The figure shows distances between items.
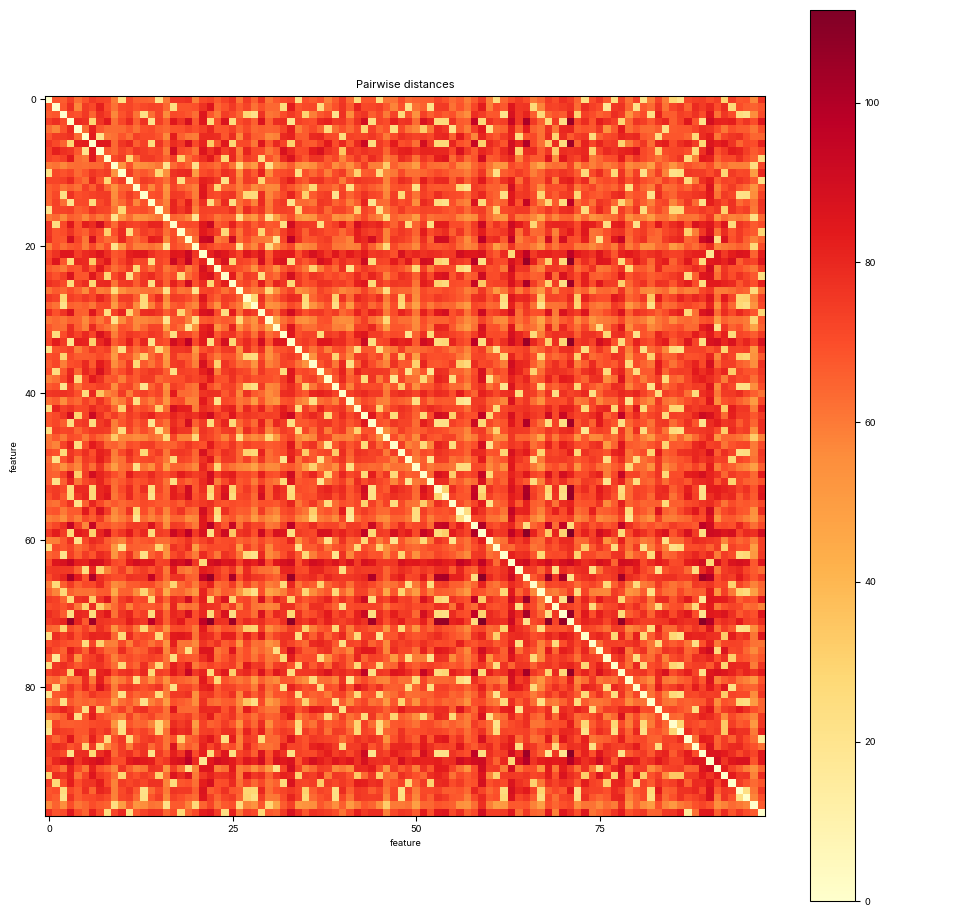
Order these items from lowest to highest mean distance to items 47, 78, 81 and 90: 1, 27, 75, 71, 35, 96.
96, 1, 35, 27, 75, 71
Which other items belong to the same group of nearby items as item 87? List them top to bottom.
8, 11, 18, 24, 29, 97
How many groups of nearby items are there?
12
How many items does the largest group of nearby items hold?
14
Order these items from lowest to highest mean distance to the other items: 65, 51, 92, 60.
60, 92, 51, 65
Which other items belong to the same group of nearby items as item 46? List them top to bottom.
9, 16, 20, 26, 30, 96
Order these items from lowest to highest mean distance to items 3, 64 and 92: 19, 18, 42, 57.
42, 57, 18, 19
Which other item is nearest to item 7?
5
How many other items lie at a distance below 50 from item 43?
7
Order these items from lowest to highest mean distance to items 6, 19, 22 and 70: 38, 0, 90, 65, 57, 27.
57, 27, 0, 38, 90, 65
